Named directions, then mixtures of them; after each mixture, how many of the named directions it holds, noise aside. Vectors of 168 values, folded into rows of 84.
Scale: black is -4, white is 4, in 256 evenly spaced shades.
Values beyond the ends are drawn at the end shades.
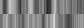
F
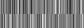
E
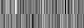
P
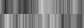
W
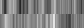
two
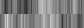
one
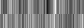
two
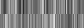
four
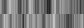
one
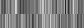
two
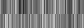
four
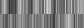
two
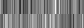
three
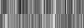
four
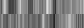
one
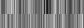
four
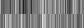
three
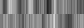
one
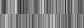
three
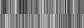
four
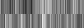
four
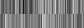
three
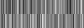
one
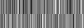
one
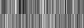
four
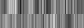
two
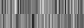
three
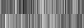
three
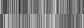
three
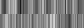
three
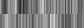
three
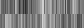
three
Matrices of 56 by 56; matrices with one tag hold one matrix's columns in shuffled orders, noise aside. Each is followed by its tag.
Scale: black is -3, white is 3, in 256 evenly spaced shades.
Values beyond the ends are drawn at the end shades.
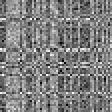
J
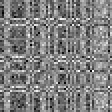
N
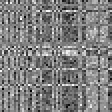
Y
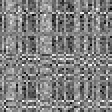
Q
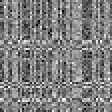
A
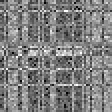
Y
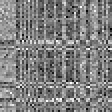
A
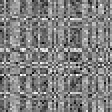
J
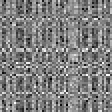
J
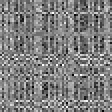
Q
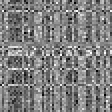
Y
